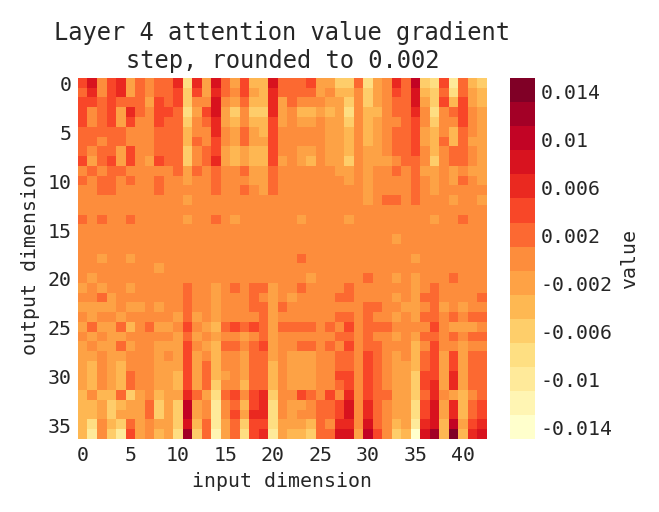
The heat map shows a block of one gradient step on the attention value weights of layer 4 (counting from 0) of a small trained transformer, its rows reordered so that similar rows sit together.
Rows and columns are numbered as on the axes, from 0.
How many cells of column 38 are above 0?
4
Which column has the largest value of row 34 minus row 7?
11
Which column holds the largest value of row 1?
35
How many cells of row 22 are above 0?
8
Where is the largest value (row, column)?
36, 39
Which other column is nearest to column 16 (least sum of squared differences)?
26
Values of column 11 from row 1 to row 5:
-0.006 -0.006 -0.008 -0.006 -0.004
